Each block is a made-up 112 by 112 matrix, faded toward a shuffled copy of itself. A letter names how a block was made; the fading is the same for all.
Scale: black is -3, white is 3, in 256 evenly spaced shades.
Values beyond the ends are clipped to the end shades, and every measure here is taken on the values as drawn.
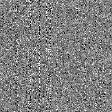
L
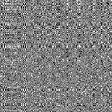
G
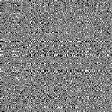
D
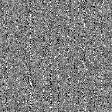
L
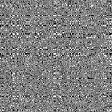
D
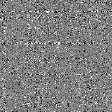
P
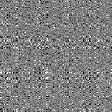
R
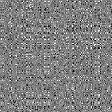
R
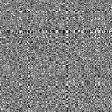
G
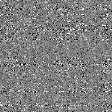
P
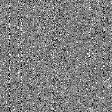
L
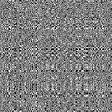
G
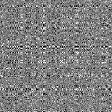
D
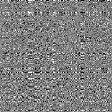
D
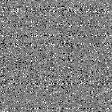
P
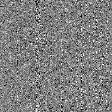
L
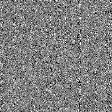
L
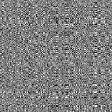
G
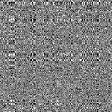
G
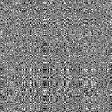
G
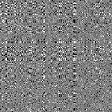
R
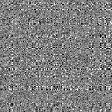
D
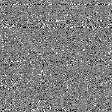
P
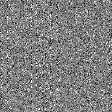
L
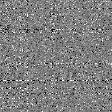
P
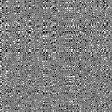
R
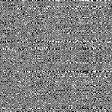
D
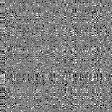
R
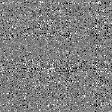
P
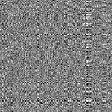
G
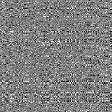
D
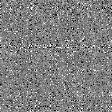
P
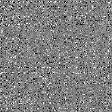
P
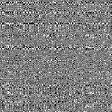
D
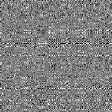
D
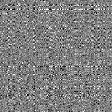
D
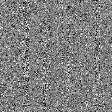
L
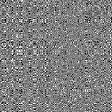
R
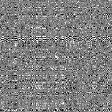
D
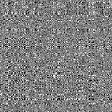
D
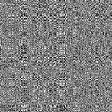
G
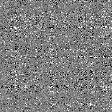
P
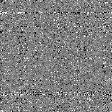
P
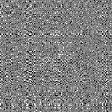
R
